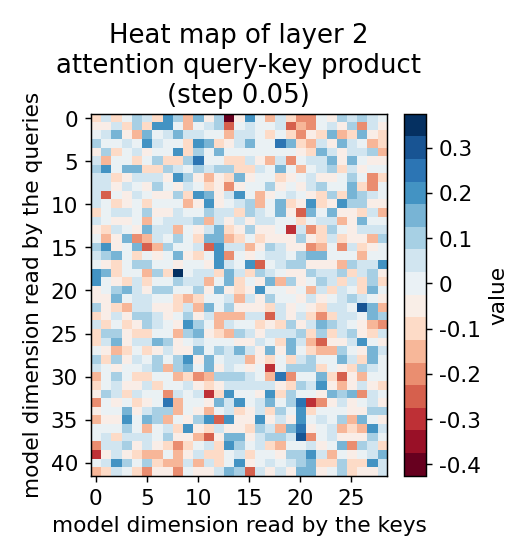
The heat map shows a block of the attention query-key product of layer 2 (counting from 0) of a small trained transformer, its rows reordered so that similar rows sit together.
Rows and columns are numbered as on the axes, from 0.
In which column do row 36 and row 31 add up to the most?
20
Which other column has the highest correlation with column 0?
8
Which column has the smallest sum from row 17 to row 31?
3
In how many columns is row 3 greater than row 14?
17
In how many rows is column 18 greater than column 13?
18
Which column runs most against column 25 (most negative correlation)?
16
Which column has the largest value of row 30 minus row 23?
22
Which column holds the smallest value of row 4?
28
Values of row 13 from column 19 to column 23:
-0.3 0.05 -0.2 -0.1 0.1
